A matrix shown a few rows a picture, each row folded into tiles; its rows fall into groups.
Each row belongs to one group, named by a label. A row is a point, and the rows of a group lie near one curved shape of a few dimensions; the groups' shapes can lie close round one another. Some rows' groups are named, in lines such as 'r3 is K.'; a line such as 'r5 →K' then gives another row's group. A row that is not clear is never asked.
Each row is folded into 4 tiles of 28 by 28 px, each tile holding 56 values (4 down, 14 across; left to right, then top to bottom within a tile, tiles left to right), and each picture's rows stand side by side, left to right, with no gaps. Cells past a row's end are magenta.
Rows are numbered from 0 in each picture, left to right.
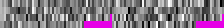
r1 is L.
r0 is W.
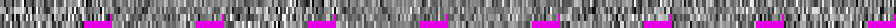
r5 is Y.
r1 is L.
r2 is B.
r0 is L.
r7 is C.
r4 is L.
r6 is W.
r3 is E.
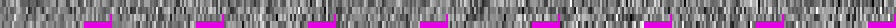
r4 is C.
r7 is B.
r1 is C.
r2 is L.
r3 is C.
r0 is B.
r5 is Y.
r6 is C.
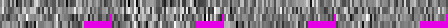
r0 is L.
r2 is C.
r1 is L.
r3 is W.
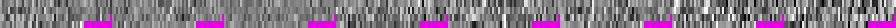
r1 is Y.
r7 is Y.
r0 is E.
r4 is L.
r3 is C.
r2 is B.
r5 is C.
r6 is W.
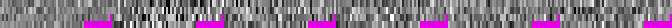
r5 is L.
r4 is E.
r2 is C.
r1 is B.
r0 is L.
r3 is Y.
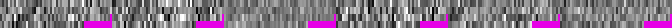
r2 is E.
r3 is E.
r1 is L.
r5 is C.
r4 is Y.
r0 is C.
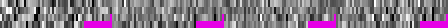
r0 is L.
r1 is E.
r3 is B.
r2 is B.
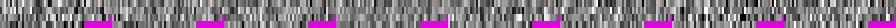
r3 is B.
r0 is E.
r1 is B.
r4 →C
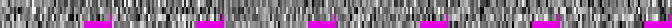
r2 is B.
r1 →C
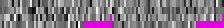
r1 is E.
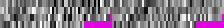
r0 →B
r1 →C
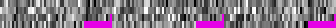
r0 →B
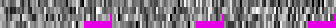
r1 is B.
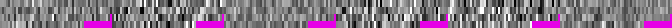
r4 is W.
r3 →L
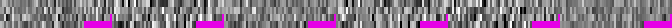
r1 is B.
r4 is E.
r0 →L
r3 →B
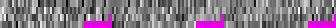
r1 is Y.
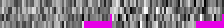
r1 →W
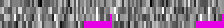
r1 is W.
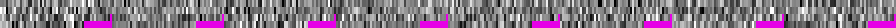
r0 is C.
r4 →E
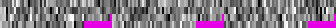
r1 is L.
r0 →C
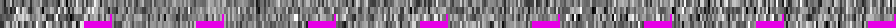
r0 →Y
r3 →Y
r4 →B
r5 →C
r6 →E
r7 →B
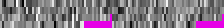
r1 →L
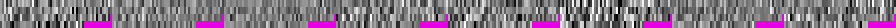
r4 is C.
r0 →E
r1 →C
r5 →C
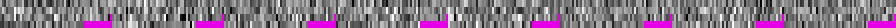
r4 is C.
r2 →L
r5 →L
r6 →B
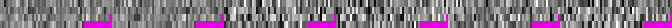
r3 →C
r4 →E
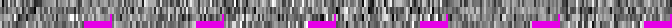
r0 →C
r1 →C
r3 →E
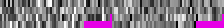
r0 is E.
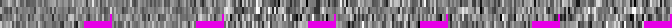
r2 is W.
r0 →L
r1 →B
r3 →E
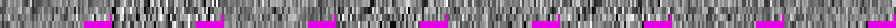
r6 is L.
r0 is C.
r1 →E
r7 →B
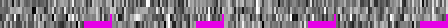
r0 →C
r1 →L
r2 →W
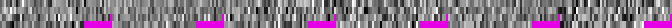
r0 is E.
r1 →E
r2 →B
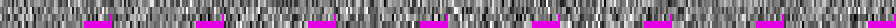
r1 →W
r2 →C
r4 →L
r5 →L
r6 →L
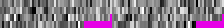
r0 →C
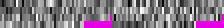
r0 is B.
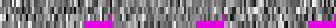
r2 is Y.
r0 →C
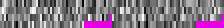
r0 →W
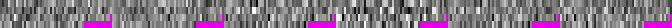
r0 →L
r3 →C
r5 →C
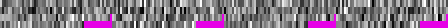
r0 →Y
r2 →E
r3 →E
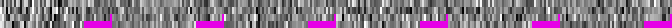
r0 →C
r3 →C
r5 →B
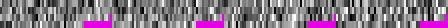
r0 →Y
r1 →B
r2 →L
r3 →L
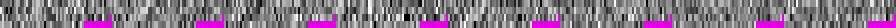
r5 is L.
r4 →C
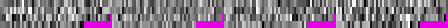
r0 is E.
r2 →W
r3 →C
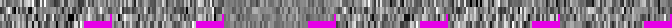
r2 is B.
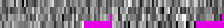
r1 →C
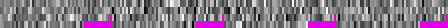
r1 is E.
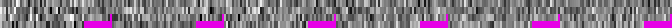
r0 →C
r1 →C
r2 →L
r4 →B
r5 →B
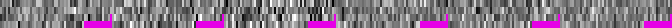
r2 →L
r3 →B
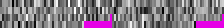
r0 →W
